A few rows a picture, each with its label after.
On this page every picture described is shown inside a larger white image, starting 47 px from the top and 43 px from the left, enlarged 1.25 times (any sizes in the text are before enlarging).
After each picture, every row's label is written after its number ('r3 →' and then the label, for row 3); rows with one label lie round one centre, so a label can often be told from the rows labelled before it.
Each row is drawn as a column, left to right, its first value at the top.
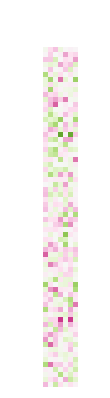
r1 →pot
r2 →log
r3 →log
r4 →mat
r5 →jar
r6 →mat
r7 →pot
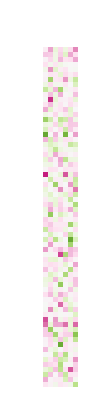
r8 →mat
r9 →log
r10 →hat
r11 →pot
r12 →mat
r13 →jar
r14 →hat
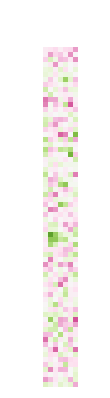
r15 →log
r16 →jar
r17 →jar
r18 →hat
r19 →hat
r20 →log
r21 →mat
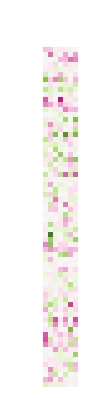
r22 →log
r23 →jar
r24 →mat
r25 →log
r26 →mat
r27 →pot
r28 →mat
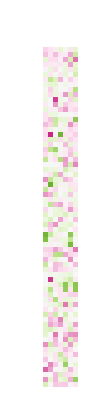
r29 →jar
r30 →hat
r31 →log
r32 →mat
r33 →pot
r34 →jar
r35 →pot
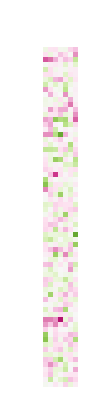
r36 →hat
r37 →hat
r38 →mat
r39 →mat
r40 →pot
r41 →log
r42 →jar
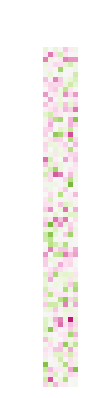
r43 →pot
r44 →jar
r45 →mat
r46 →mat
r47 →pot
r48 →hat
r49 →pot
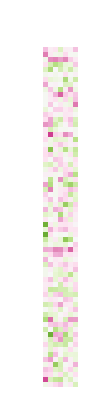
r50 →jar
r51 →hat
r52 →pot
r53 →pot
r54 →hat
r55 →hat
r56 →log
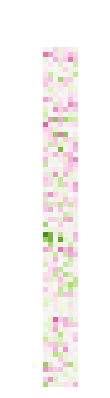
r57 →jar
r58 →jar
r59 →mat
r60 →hat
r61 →mat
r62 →pot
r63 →pot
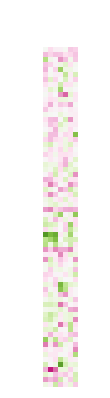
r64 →jar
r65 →jar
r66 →jar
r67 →pot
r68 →pot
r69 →jar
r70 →mat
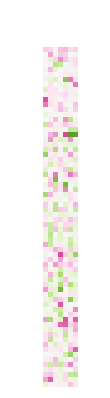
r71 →log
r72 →jar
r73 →hat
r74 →pot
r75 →hat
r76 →mat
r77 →mat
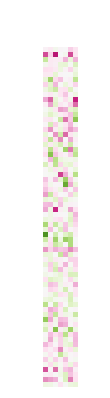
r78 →jar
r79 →log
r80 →jar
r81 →mat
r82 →hat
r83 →jar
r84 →log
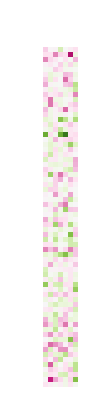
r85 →mat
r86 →log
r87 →jar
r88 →mat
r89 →mat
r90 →jar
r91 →pot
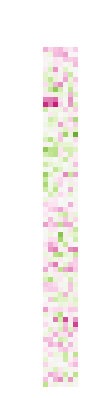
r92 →log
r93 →log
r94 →log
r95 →jar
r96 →mat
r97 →log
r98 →mat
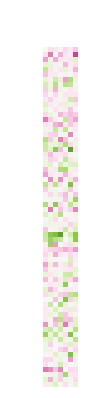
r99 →hat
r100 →jar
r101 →hat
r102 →jar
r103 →mat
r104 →hat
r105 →jar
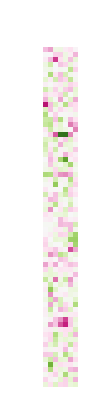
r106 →log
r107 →pot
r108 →hat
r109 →mat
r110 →mat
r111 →hat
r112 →jar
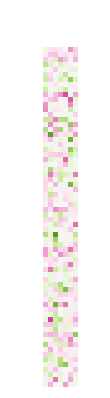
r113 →pot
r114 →mat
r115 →jar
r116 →pot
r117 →pot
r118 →log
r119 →hat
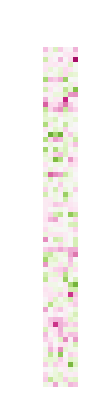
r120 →log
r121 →mat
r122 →mat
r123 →mat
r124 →log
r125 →pot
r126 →pot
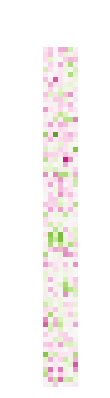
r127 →mat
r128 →jar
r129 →mat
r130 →jar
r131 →pot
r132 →pot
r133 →hat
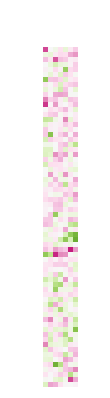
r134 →log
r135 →mat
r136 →pot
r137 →pot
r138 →hat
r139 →jar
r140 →jar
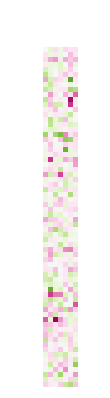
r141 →mat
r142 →pot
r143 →mat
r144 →mat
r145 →hat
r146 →log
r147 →pot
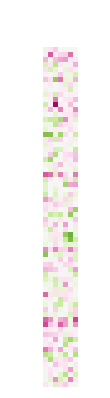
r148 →mat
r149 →mat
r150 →log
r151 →mat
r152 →hat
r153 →jar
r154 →mat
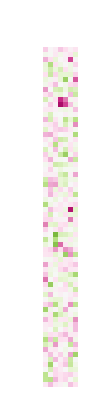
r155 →hat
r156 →pot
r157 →jar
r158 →log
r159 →log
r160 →pot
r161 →mat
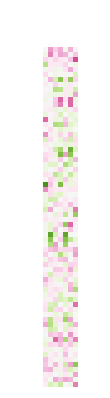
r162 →hat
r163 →jar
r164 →log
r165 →log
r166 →jar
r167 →log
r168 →pot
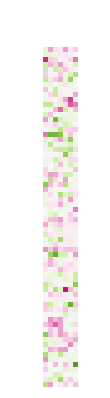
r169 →hat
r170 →mat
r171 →mat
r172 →mat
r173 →log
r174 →log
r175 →pot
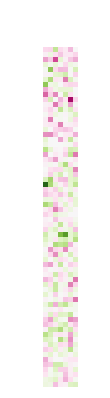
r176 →hat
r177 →hat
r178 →pot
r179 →jar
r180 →jar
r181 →log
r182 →hat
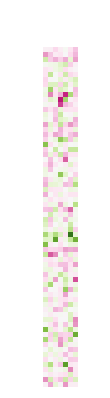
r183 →jar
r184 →pot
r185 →hat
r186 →log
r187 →pot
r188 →jar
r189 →hat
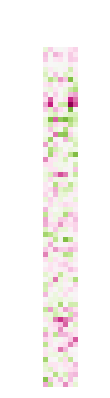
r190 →pot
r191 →log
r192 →hat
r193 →mat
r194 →mat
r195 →log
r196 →log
